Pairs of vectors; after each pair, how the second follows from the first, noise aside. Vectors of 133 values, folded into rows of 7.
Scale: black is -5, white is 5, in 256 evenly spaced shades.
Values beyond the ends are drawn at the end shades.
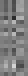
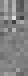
negated, partly zeroed.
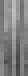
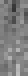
negated, partly zeroed.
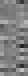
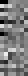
wrapped around, scaled up.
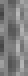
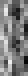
reversed, scaled up.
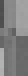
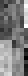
reversed, scaled up.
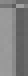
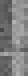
wrapped around.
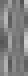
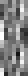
reversed, scaled up.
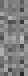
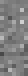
negated, partly zeroed.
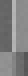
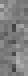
reversed, negated, partly zeroed.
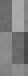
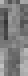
wrapped around.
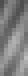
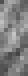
wrapped around.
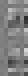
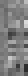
wrapped around.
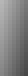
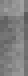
wrapped around, negated, shrunk.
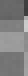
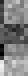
reversed, negated, scaled up.
